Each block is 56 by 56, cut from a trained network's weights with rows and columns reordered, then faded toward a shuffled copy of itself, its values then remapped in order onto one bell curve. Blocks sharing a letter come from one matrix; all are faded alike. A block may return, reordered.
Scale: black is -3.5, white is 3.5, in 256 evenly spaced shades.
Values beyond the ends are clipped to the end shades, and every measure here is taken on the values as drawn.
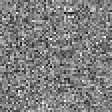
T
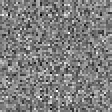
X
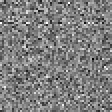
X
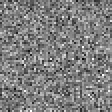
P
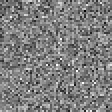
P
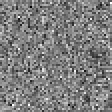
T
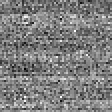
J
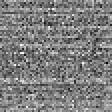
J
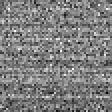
J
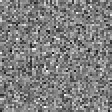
P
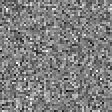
P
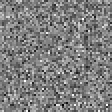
P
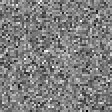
P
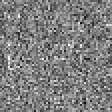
X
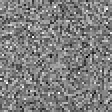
P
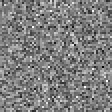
T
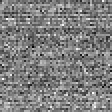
J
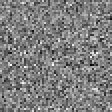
T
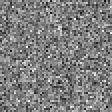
P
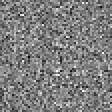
T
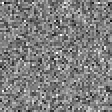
P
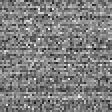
J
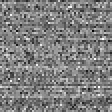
J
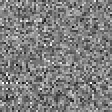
X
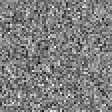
P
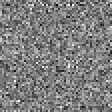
X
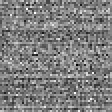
J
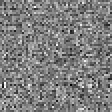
X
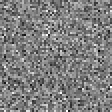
X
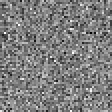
T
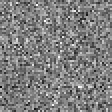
P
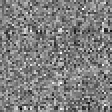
X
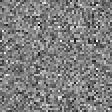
X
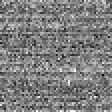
J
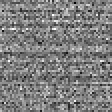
J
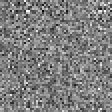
X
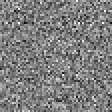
X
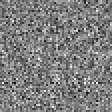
X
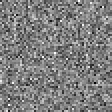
P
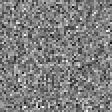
T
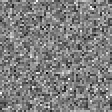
P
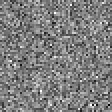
T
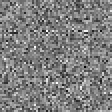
X
